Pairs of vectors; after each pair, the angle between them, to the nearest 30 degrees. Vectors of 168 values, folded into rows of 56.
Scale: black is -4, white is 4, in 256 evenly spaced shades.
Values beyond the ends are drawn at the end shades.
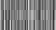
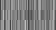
150 degrees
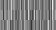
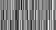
30 degrees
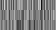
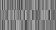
120 degrees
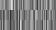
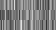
60 degrees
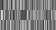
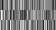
30 degrees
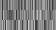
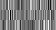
90 degrees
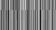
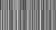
150 degrees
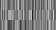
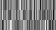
120 degrees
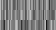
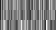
150 degrees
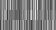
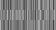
120 degrees
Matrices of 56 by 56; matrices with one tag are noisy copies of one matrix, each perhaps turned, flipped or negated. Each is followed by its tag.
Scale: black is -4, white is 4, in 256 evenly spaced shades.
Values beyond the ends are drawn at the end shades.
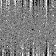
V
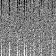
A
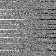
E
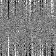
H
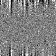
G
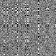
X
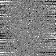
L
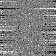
H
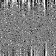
G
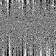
V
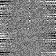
L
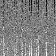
A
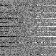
E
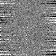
L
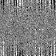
L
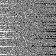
A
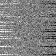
A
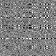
X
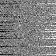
A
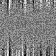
V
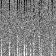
A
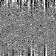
G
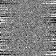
L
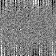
L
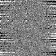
L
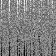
A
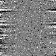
G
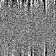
G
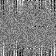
L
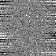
L
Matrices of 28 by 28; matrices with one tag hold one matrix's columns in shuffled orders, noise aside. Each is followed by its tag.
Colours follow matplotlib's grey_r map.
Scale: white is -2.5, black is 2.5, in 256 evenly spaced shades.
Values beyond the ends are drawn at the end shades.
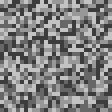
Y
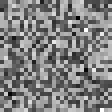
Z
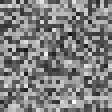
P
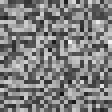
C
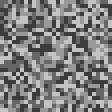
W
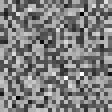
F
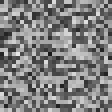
F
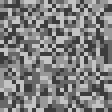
Y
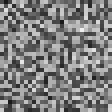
C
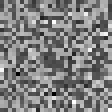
Z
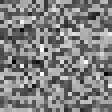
F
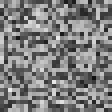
C
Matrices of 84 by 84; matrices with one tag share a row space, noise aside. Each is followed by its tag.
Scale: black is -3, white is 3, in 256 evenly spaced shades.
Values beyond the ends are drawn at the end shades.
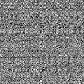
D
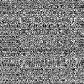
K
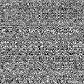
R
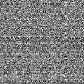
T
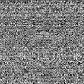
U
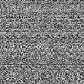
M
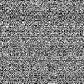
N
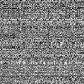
K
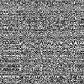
K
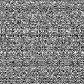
M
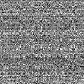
K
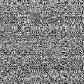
T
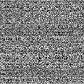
R
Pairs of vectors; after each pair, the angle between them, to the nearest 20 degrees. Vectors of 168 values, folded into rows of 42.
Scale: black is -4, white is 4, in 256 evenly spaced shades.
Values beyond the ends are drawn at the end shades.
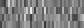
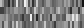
120 degrees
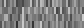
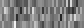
80 degrees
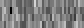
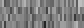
60 degrees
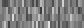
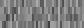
140 degrees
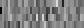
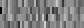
20 degrees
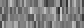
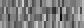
120 degrees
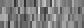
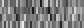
100 degrees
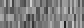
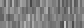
160 degrees
